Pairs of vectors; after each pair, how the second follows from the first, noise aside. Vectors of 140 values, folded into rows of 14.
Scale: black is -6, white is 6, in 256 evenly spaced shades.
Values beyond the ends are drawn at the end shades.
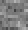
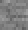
wrapped around, shrunk.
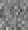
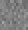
wrapped around, shrunk.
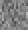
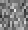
reversed, negated, scaled up.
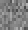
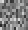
reversed, negated, scaled up.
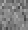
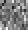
negated, scaled up.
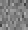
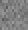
wrapped around, shrunk.
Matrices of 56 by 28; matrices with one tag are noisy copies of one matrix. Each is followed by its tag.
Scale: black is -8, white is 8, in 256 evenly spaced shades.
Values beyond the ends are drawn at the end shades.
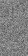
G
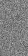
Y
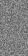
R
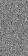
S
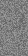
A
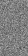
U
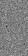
R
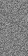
R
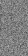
R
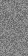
Y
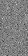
R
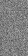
Y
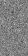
G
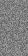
S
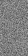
U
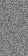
S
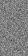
Y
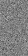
G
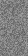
G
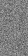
A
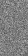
U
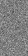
G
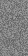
Y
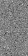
G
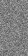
A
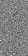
U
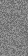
R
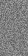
Y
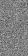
S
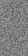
G
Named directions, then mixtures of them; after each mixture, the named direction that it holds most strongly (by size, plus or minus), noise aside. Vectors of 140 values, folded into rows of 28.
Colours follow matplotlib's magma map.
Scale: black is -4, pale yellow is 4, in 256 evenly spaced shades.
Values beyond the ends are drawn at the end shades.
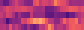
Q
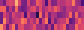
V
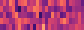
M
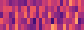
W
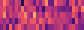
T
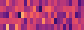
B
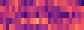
Q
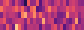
B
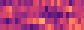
Q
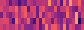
W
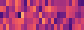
B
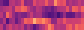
Q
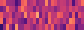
V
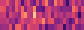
T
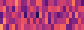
V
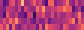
T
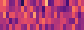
T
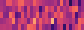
W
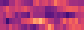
Q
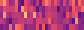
T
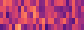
T
